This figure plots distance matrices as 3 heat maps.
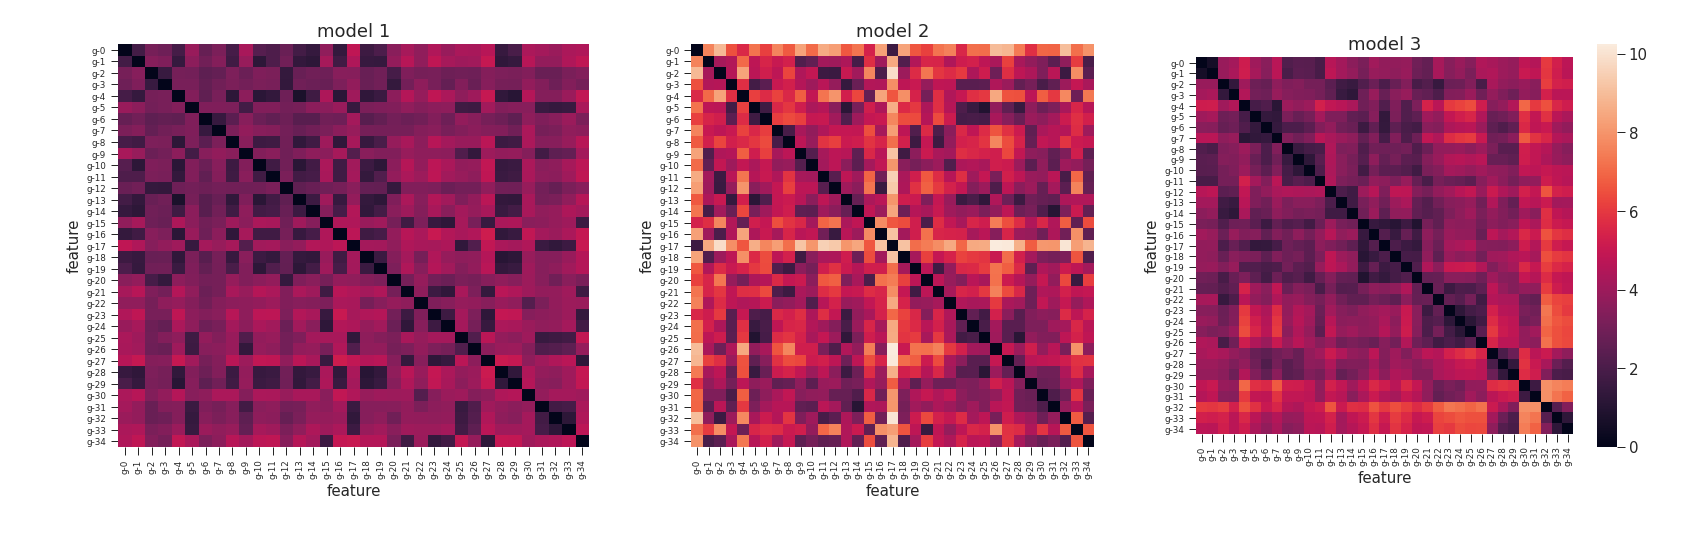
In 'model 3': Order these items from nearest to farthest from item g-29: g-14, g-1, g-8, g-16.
g-8, g-14, g-1, g-16
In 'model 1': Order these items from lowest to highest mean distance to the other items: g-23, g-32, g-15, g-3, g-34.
g-3, g-32, g-15, g-23, g-34
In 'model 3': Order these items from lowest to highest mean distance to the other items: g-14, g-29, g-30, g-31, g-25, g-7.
g-14, g-29, g-7, g-25, g-31, g-30
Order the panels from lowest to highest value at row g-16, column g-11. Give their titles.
model 1, model 2, model 3
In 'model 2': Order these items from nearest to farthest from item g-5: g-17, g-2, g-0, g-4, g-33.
g-2, g-33, g-4, g-0, g-17
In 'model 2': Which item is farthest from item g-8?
g-26
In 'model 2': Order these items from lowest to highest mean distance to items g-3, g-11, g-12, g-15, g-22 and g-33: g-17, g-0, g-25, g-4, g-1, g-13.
g-13, g-25, g-1, g-4, g-0, g-17
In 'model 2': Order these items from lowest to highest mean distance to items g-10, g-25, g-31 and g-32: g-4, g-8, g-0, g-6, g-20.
g-6, g-20, g-8, g-4, g-0
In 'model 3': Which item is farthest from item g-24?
g-32
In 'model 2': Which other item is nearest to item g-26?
g-12
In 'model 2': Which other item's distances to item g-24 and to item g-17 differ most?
g-27
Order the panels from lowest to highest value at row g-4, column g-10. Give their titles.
model 1, model 3, model 2
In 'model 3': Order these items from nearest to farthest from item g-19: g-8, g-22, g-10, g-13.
g-10, g-8, g-22, g-13
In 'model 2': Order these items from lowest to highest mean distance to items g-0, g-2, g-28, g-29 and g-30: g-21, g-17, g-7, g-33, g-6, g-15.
g-6, g-7, g-21, g-15, g-33, g-17
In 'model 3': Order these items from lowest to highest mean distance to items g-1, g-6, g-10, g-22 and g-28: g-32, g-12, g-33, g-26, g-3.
g-3, g-26, g-12, g-33, g-32
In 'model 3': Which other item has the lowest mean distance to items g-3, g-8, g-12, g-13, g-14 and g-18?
g-2
